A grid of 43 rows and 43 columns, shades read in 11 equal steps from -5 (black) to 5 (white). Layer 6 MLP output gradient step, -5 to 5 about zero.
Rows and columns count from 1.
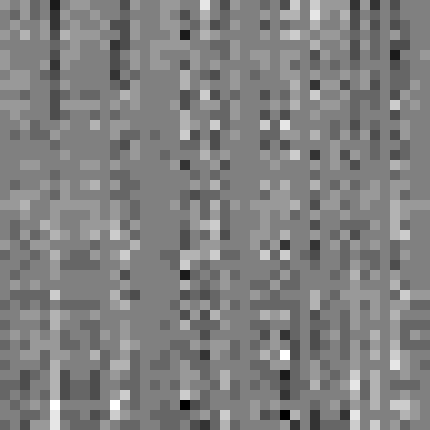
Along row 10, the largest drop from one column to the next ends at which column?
22
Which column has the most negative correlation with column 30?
38
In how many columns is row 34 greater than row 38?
13
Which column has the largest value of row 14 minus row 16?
32
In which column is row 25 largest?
14
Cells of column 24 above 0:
10
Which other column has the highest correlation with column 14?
21
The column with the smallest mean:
19
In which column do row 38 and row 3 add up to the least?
29
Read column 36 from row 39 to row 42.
4 2 1 4
